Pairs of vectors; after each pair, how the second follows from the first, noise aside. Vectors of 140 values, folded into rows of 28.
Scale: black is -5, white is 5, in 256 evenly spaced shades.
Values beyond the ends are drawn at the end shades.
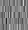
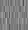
negated, shrunk.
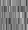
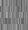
reversed, shrunk.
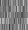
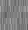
reversed, shrunk.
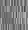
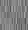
wrapped around, negated, shrunk.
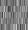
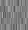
negated, shrunk.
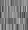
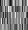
reversed, scaled up.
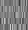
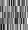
wrapped around, negated, scaled up.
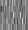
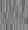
reversed, shrunk.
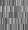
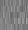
reversed, shrunk.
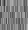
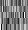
wrapped around, negated, scaled up.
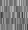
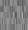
negated, shrunk.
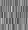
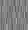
reversed, shrunk.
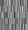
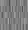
negated, shrunk.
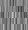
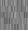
reversed, shrunk.
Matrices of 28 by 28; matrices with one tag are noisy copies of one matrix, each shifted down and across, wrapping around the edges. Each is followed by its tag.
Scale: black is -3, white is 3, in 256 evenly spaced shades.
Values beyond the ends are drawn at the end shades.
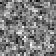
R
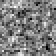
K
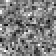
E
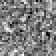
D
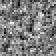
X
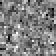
X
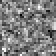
R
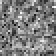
K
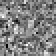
R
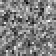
X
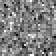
E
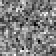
E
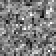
X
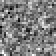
D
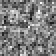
X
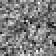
E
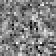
R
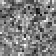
E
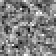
R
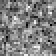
K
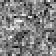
K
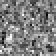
X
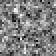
R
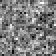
K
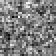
X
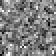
X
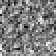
D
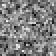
K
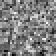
D
